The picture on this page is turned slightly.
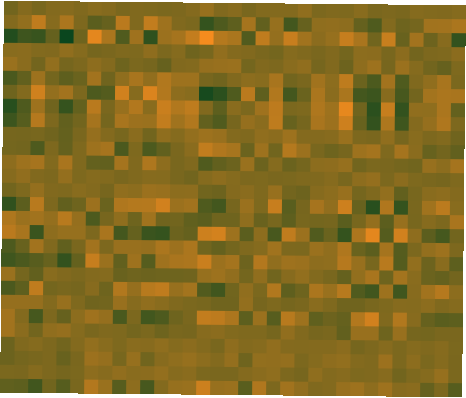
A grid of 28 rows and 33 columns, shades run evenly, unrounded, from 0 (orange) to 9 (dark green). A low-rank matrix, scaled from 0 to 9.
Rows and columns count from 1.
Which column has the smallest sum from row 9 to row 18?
25
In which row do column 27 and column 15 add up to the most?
7
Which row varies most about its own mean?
3
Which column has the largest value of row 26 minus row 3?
15
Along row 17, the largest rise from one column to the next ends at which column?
28
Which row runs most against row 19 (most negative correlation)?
16
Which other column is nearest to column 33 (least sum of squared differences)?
18
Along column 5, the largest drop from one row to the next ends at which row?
4
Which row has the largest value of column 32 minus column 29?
17
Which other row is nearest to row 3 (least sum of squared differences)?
19
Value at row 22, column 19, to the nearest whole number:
5
